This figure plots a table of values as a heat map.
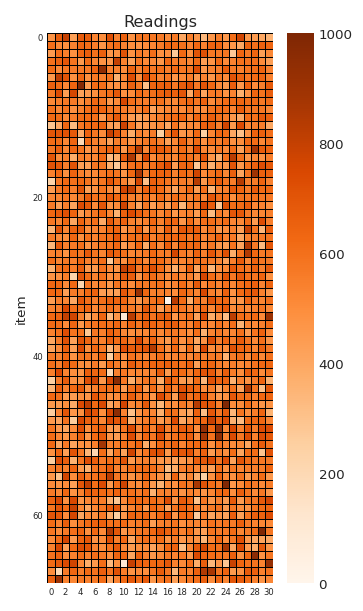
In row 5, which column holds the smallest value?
9
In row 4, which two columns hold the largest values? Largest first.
7, 20
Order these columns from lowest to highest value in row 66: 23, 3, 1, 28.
23, 28, 1, 3
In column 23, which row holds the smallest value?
21
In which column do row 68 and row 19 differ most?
1
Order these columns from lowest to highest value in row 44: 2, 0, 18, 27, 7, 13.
0, 13, 2, 7, 18, 27
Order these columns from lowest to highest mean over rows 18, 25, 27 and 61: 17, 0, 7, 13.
0, 13, 7, 17
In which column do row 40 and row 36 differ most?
8
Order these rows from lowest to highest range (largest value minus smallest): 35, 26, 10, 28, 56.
10, 28, 26, 56, 35
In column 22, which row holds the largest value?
67
